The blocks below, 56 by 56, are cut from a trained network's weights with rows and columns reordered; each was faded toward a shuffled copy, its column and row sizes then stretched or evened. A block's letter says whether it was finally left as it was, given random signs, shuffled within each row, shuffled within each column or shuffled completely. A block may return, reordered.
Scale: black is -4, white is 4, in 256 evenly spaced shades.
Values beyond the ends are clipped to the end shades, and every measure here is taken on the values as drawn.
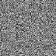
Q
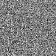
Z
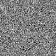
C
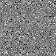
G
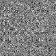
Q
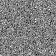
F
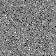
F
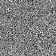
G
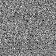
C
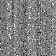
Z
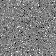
F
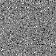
G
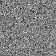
C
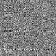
Q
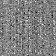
Q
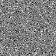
C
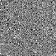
Q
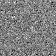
C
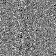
Z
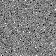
F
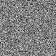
C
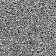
F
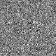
G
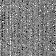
Z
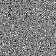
C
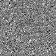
Z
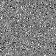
C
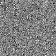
Z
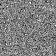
F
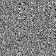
G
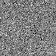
C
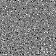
C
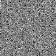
Z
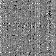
Q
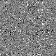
G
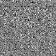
G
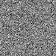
Z
